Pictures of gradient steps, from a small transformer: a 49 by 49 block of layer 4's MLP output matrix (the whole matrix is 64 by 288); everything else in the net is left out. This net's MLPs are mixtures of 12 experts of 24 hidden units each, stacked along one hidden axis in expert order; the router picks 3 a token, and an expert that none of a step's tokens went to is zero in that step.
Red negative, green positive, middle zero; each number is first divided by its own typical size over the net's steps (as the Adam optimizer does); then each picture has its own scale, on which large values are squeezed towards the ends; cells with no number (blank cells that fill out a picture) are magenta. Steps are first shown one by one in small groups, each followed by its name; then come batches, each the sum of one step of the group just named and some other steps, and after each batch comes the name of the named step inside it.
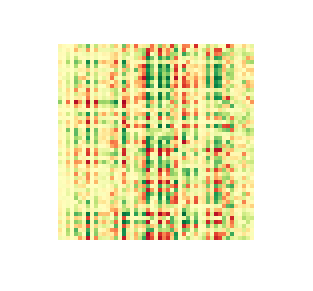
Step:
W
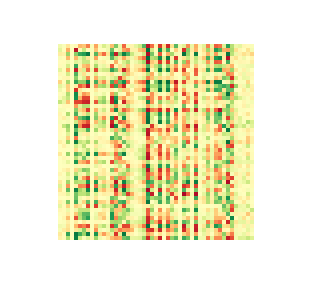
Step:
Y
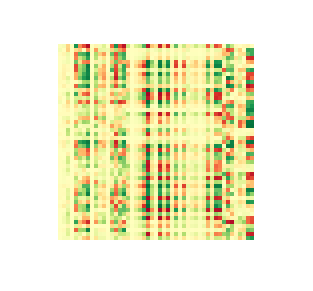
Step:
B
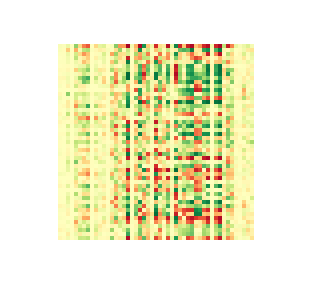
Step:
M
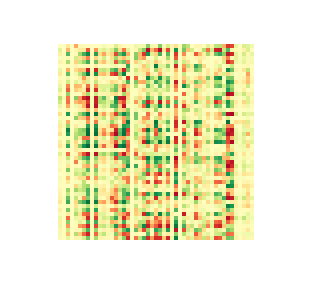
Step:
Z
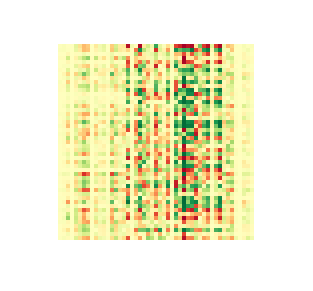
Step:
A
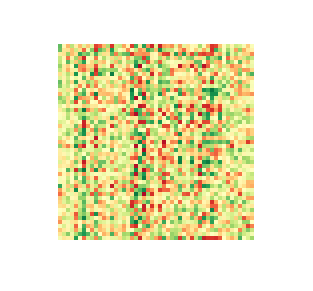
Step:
Y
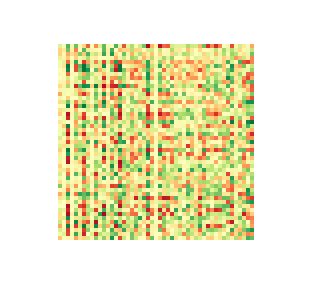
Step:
B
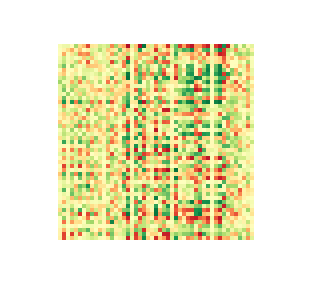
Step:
M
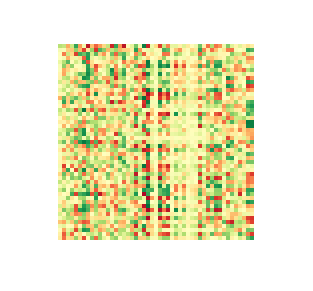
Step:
B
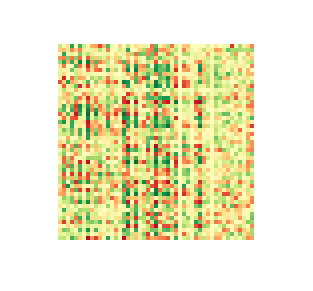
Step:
W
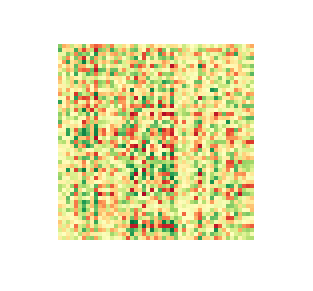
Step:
Z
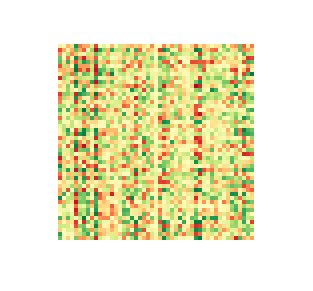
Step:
W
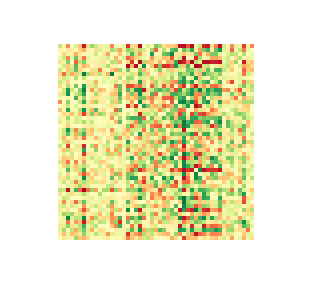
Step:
A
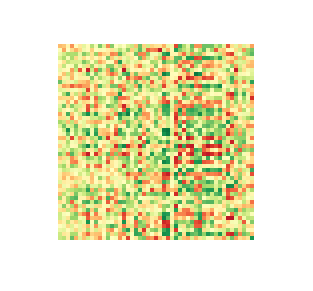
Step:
Z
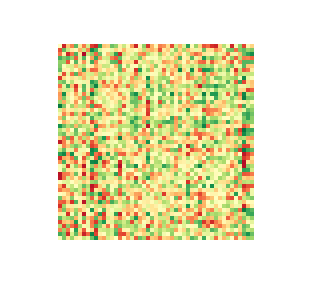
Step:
Z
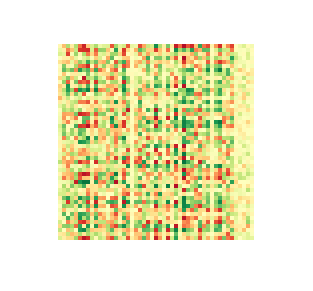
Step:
A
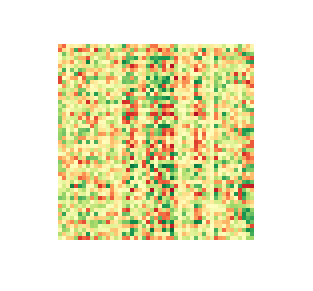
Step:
W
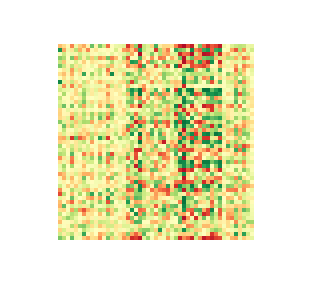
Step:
A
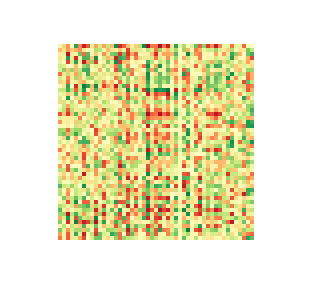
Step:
B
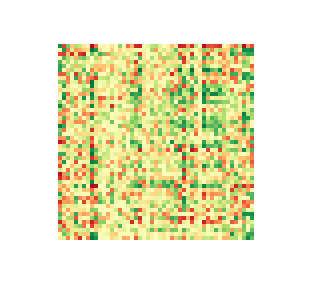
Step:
A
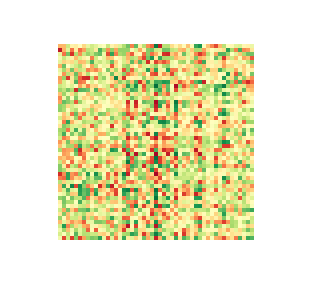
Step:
Y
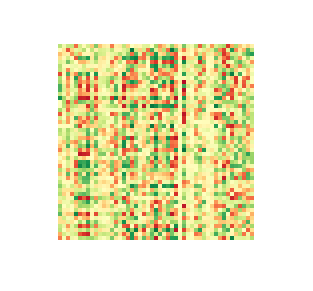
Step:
Z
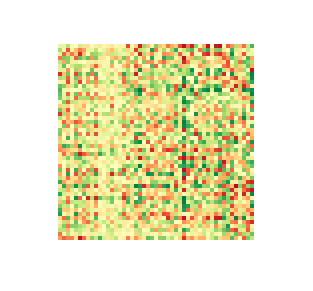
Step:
A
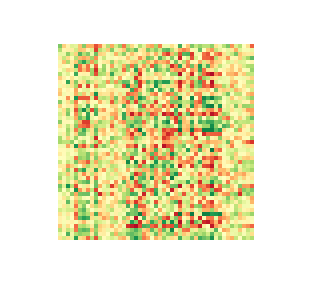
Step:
Y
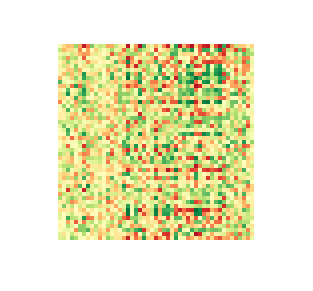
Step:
M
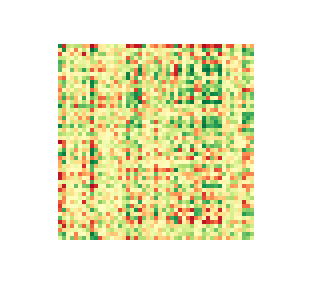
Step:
M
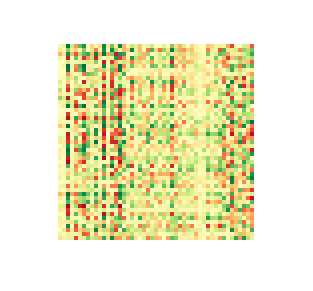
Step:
Z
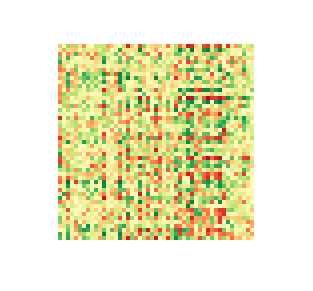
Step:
M
